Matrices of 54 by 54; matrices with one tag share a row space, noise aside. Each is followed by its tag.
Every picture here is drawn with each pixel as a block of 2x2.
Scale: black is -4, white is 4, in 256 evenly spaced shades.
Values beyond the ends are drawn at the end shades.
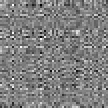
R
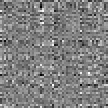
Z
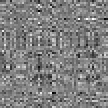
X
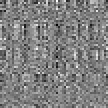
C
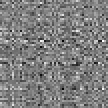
R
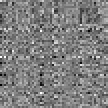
Z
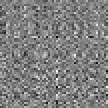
C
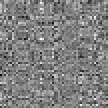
Z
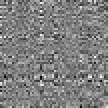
Z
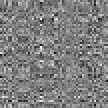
Z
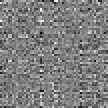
Z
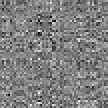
X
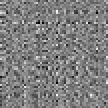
C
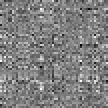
Z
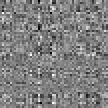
X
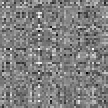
X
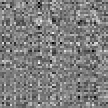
X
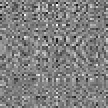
C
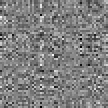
Z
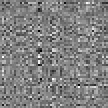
X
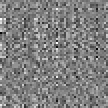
C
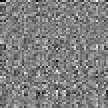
C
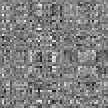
X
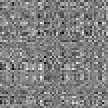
R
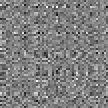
C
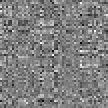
Z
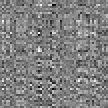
X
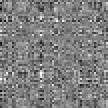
Z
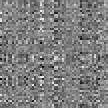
Z
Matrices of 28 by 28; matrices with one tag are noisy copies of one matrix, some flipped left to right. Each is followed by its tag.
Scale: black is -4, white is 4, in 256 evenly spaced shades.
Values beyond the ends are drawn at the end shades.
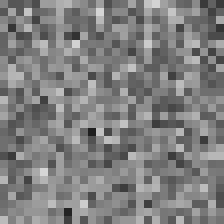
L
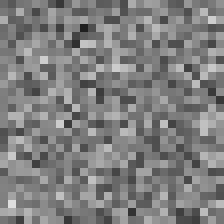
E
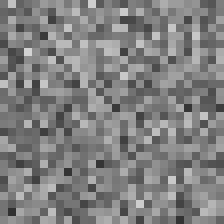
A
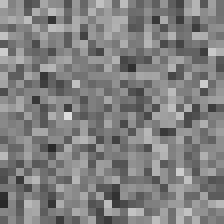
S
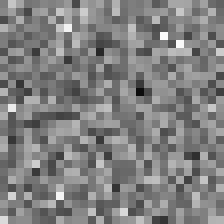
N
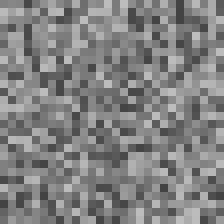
S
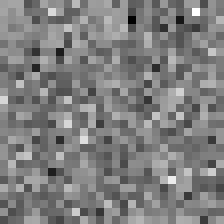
S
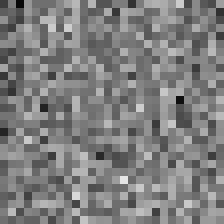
L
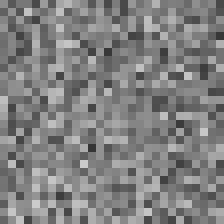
L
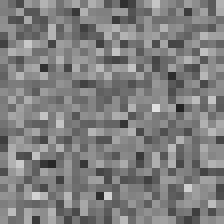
E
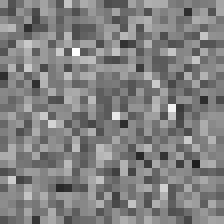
E
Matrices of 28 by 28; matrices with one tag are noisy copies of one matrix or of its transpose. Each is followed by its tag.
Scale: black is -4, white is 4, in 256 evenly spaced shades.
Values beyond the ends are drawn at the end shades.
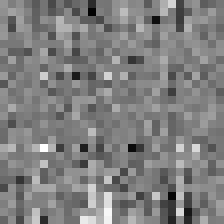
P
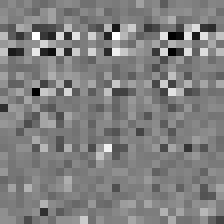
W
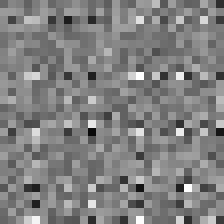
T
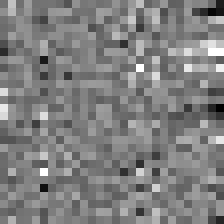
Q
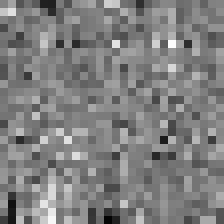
Q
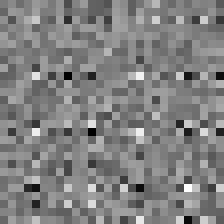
T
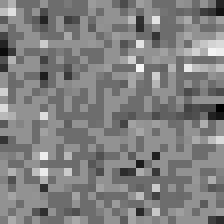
Q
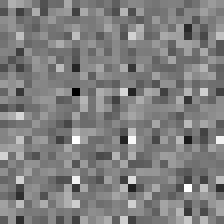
T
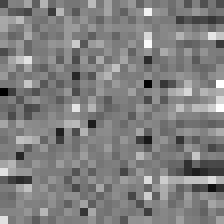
P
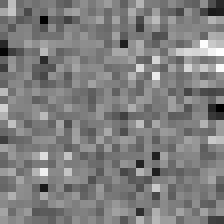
Q
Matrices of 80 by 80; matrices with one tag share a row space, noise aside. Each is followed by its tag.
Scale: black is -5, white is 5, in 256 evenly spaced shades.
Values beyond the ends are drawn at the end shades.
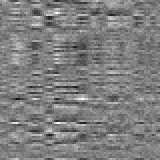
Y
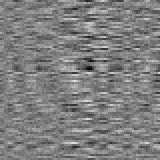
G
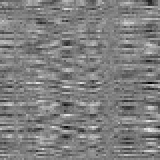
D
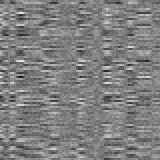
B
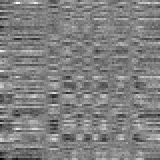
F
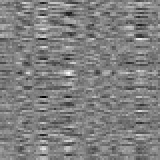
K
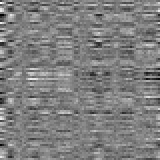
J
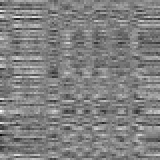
F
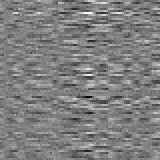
G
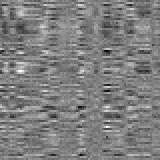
B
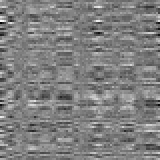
J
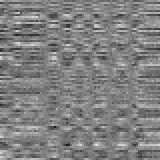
F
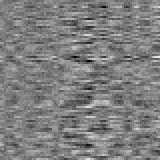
G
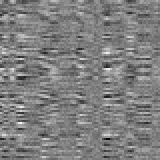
B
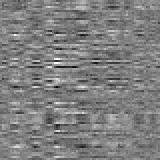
Y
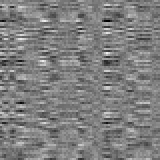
B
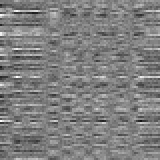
F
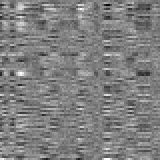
B
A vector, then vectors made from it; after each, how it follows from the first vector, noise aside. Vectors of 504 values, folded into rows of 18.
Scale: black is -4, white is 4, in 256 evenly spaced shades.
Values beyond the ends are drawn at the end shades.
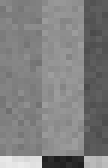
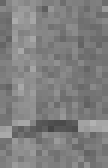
wrapped around, negated, shrunk.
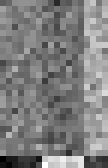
negated.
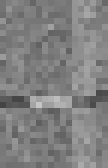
wrapped around, negated, shrunk.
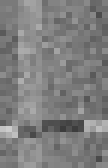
wrapped around, negated, shrunk.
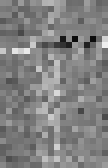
wrapped around, negated, partly zeroed.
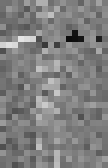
wrapped around, negated, partly zeroed.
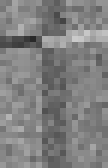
wrapped around, shrunk.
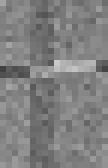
wrapped around, shrunk.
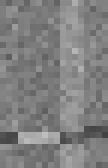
wrapped around, negated, shrunk.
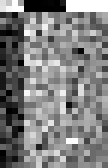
reversed, scaled up.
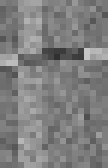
wrapped around, negated, shrunk.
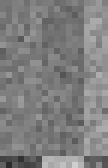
negated, shrunk.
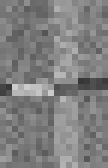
wrapped around, negated, shrunk.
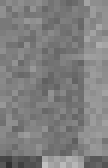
negated, shrunk.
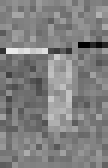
wrapped around, negated, partly zeroed.
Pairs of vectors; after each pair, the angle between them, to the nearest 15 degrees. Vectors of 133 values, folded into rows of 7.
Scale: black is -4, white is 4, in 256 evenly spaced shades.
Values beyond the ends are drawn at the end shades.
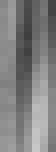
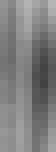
120 degrees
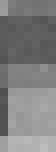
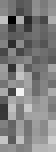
60 degrees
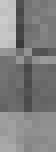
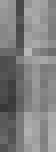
75 degrees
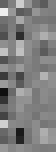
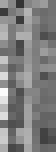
135 degrees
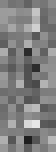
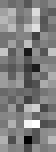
15 degrees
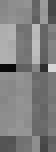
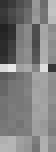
150 degrees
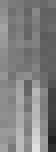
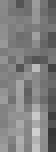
30 degrees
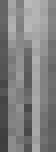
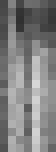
75 degrees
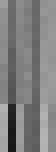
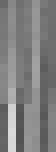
165 degrees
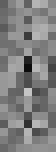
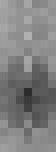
105 degrees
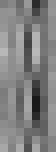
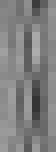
15 degrees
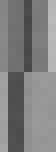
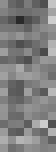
60 degrees
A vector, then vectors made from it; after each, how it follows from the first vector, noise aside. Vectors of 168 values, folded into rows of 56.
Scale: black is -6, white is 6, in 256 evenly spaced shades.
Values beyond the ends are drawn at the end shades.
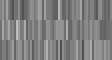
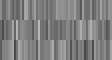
wrapped around, negated.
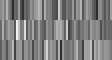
scaled up.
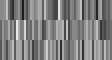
scaled up.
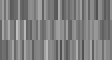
copied.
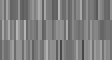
copied.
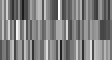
scaled up.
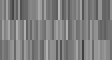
copied.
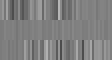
partly zeroed.
